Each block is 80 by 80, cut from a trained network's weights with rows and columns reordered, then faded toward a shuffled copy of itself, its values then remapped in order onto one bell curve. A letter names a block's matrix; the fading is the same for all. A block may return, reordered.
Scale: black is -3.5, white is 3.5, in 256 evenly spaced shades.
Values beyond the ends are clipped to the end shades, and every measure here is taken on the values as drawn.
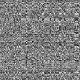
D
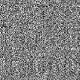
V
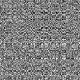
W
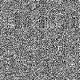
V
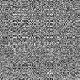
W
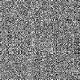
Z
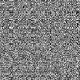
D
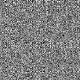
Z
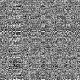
D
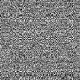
D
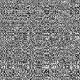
D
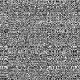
D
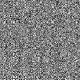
V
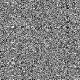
V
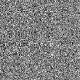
V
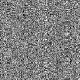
V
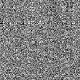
V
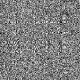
V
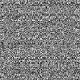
D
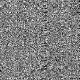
Z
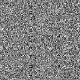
Z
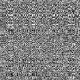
D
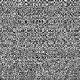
D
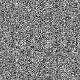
V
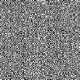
Z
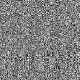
Z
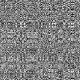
W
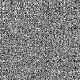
V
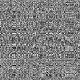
W
